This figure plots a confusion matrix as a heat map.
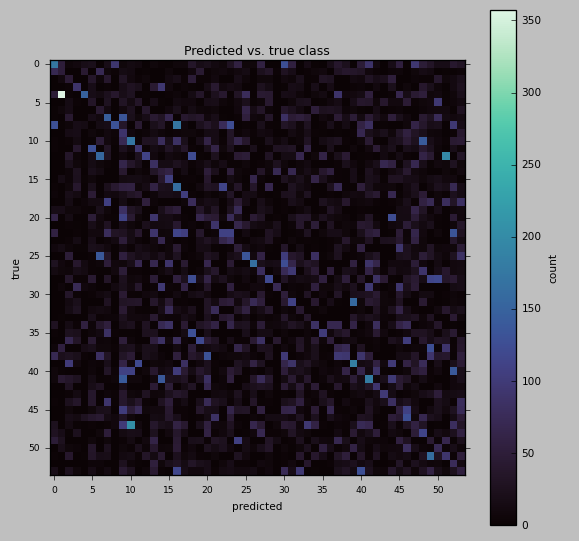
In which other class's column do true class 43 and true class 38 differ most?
20
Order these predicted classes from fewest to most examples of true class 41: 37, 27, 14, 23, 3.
37, 3, 23, 27, 14
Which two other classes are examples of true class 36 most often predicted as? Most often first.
19, 46
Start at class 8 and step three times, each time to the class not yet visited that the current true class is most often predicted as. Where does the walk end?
52
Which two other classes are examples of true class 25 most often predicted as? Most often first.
6, 30
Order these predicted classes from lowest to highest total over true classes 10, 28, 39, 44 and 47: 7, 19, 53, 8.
8, 19, 7, 53
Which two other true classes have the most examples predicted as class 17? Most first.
22, 39
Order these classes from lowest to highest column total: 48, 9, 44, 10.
44, 10, 48, 9
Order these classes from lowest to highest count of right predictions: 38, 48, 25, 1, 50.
1, 50, 38, 48, 25
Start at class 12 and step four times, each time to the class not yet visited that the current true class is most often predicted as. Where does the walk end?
45
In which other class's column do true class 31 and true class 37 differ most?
39
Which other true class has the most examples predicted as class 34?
25
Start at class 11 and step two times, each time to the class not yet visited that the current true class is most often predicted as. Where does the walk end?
50
